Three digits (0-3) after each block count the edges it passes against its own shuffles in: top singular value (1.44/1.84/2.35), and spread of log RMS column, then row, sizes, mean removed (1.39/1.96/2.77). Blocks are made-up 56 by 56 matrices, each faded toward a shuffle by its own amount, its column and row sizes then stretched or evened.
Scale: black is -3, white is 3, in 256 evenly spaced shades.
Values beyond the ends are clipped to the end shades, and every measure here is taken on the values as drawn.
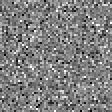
1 0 0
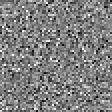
1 0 0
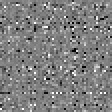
0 2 2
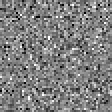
1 0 1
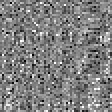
2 0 1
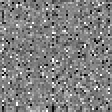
1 2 0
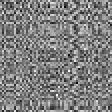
3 2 1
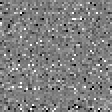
0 0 2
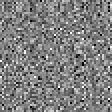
3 1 0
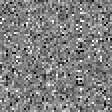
0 1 0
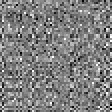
3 2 0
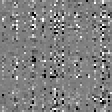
2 3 2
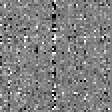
1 3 2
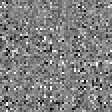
0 2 2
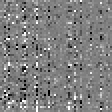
2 3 1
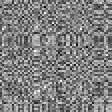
3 0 0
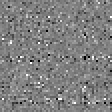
0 1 2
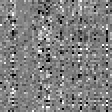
2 3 0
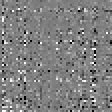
0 3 2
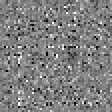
1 1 2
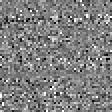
0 0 2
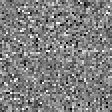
0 0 0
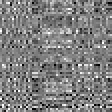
3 0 3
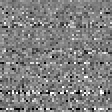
0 0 3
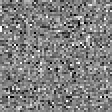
0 0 2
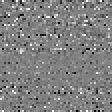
0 0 3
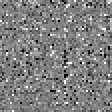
0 1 2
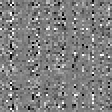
1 3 2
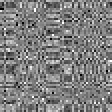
3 0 1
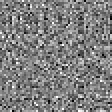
2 0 1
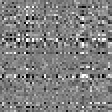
3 2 3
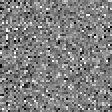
0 1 0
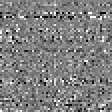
1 1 3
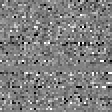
0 0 3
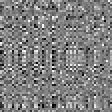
3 2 2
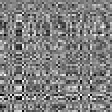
3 2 3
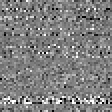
1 0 3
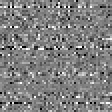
2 0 3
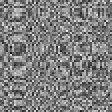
3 1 0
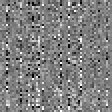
2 3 1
